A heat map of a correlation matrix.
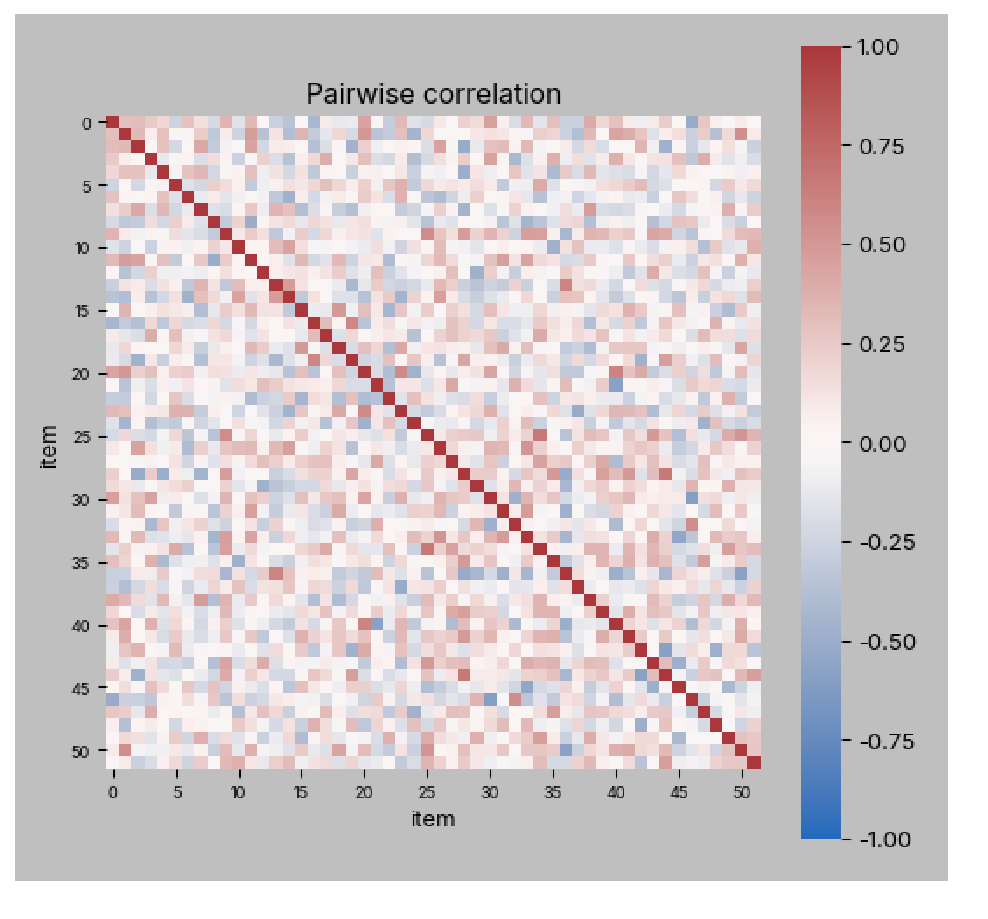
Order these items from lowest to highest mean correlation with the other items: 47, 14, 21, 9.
14, 21, 47, 9
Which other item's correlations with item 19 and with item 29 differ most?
16
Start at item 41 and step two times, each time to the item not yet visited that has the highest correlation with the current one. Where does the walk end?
44
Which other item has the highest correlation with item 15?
18
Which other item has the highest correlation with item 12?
43
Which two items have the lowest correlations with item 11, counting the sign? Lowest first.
8, 22
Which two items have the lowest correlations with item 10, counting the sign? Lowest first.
35, 47
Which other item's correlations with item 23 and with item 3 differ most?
37
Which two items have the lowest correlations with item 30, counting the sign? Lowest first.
46, 32
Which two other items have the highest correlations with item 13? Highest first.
36, 14
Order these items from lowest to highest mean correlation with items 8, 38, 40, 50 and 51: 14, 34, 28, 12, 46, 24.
24, 46, 12, 14, 34, 28
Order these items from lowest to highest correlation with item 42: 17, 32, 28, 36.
28, 17, 36, 32
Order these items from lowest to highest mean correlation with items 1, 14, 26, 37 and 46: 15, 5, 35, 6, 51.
6, 35, 15, 5, 51
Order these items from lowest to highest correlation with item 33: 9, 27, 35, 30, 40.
40, 27, 35, 30, 9
